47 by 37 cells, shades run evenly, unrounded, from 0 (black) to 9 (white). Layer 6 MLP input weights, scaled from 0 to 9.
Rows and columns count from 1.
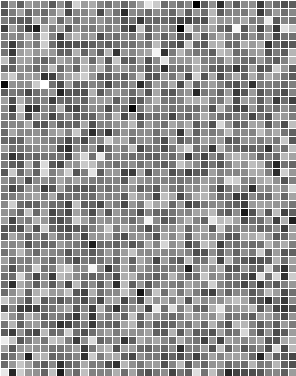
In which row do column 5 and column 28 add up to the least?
4
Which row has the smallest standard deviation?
23
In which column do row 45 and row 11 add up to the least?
1
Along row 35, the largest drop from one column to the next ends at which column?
36
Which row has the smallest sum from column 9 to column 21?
14
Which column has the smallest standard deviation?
22
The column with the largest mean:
27
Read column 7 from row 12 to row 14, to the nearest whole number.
5 2 4
